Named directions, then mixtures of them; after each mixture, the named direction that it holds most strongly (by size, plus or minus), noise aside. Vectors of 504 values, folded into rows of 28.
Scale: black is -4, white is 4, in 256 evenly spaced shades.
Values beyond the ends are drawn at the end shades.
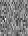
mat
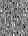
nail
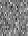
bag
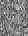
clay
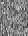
clay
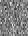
nail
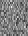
mat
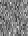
bag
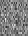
mat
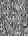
clay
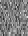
bag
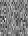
mat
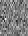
mat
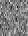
bag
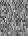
mat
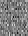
nail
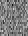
clay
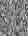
mat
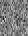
mat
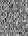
mat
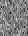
bag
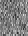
nail
